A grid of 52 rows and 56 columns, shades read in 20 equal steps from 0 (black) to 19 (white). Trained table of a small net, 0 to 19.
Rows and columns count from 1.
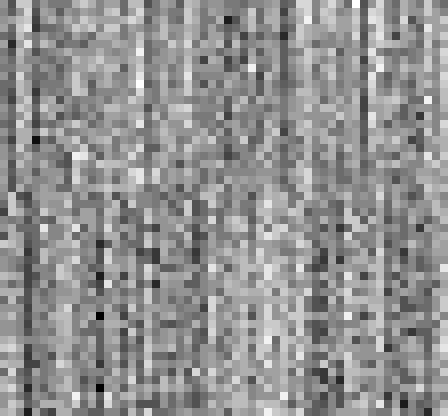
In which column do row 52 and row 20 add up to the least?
29
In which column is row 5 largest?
48
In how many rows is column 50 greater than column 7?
24
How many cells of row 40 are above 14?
5
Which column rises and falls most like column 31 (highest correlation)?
36
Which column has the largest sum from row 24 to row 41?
34
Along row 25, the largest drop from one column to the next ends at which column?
3
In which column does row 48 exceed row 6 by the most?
2
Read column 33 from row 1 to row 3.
10 8 8
